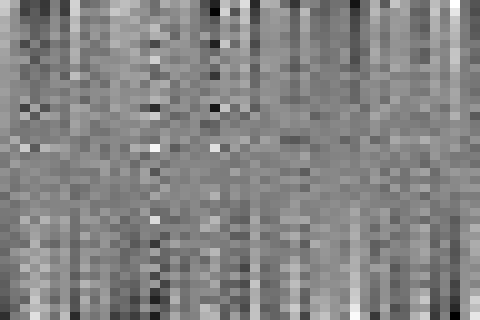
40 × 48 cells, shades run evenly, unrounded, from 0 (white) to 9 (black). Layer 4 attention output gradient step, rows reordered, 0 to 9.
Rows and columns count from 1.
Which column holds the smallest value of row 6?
23
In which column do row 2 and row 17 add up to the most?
22
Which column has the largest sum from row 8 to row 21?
36
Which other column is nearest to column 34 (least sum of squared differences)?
47
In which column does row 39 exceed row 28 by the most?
16
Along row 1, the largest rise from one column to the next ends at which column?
26
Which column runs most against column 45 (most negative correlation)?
39
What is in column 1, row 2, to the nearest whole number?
2
